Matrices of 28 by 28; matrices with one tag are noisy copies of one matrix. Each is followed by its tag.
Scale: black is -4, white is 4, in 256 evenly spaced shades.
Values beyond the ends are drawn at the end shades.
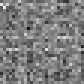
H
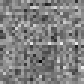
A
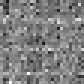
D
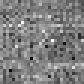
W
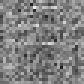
A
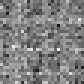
D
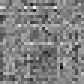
A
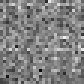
H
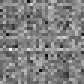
H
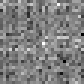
H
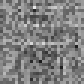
A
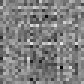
A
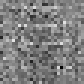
A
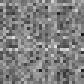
H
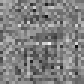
A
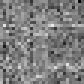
W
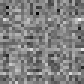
D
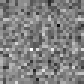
D
